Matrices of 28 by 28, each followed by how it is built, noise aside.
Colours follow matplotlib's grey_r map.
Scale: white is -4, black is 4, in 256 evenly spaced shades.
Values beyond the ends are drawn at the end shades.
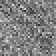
Toeplitz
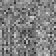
blocks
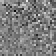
upper triangular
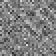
Toeplitz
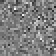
upper triangular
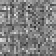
blocks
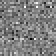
uneven rows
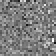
upper triangular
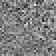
upper triangular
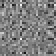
low rank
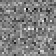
uneven rows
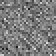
Toeplitz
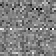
uneven rows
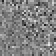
upper triangular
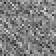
Toeplitz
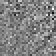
upper triangular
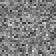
blocks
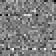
uneven rows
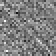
Toeplitz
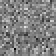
low rank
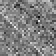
Toeplitz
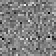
uneven rows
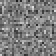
blocks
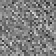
Toeplitz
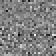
uneven rows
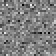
uneven rows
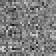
low rank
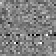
uneven rows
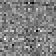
uneven rows
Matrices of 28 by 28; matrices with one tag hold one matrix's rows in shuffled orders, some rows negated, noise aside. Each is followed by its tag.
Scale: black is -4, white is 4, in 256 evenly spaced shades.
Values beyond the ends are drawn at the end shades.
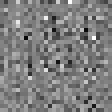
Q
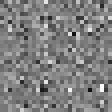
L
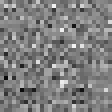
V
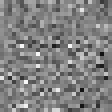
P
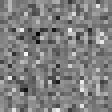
P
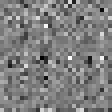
L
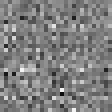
V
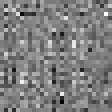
V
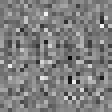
L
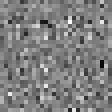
L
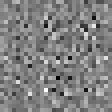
Q
